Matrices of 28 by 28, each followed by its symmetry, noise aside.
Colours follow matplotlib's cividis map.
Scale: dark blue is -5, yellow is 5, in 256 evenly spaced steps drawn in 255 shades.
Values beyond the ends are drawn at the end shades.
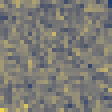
antisymmetric.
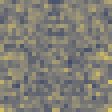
mirrored left to right.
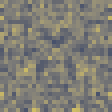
mirrored left to right.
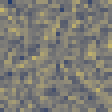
antisymmetric.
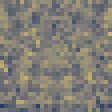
mirrored left to right.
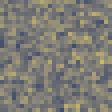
antisymmetric.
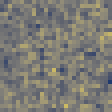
no symmetry.
